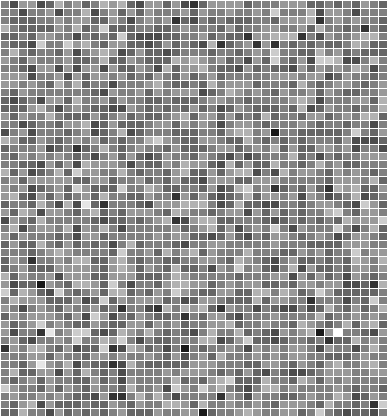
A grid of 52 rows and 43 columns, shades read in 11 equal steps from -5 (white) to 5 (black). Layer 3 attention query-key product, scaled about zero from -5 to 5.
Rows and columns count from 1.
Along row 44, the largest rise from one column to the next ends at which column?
13
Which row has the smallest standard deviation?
45
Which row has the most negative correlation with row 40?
16
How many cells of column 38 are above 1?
1
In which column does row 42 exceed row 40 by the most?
36
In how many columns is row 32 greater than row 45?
14
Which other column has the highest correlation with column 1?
21
